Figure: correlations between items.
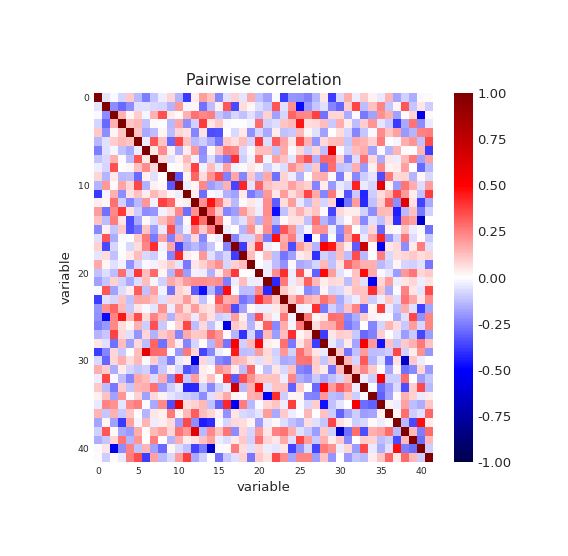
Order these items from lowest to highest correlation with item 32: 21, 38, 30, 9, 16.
9, 30, 21, 38, 16
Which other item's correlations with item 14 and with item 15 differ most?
40
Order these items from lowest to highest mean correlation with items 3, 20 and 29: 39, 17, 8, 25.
8, 39, 17, 25
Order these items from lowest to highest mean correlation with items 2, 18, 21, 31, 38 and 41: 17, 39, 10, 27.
17, 27, 39, 10
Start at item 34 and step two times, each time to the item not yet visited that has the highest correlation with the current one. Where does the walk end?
16
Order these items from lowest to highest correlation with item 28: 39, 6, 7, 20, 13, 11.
11, 6, 13, 39, 7, 20
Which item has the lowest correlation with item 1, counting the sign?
25
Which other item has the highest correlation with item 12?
38
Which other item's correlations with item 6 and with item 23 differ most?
41
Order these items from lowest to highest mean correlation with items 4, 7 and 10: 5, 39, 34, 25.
34, 39, 25, 5
